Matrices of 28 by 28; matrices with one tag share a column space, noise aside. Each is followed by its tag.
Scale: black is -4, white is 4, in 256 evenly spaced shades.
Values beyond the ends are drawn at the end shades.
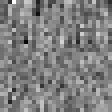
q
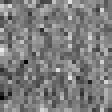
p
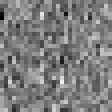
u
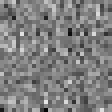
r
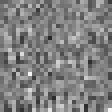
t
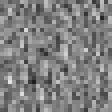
p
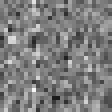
t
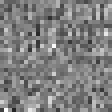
r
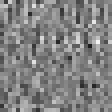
q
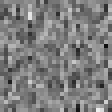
u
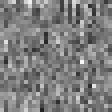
q
